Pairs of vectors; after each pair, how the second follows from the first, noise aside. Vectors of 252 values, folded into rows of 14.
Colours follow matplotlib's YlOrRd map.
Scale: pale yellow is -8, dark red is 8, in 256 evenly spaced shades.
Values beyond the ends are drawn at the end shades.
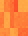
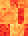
reversed, negated, scaled up.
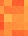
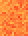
shuffled.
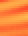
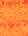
wrapped around, negated, partly zeroed.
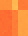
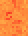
wrapped around, negated, partly zeroed.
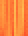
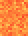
shuffled.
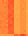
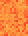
shuffled.
